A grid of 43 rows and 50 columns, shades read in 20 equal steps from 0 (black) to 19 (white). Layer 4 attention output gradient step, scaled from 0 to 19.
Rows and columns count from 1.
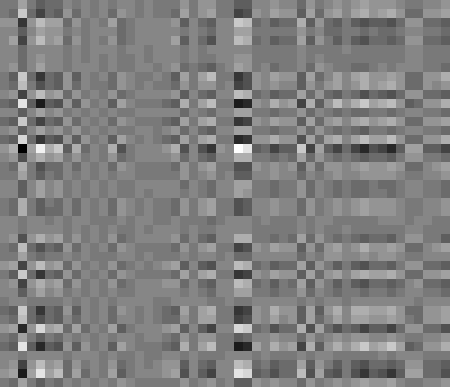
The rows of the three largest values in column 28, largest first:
17, 42, 37
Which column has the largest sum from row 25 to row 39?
3
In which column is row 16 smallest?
27
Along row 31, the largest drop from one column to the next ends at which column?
4
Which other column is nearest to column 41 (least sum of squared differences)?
44
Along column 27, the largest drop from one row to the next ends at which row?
12
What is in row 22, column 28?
11
